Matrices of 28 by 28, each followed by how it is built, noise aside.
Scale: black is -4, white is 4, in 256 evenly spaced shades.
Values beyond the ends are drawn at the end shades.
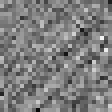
Hankel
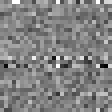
uneven rows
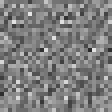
repeating columns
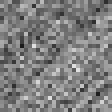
Hankel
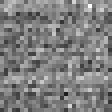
blocks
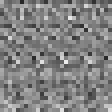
repeating columns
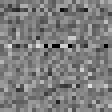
uneven rows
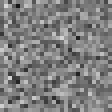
repeating rows
